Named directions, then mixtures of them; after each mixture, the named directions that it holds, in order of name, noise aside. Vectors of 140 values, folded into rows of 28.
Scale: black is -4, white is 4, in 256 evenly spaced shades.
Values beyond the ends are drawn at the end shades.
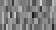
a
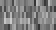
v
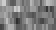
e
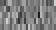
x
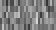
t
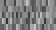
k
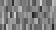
a.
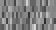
k.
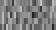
a.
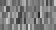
x.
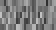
a, k, x.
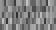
k.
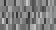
k.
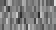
x.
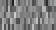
a, t, v.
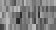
e, k, x.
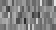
a, x.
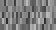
k.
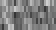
e, t.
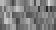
e, v.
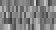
v.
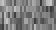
a, e.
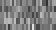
a, v, x.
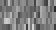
v, x.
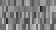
a, k, v.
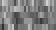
e, t.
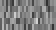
a, t.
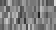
x.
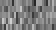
a, k, v.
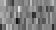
a, e, t.
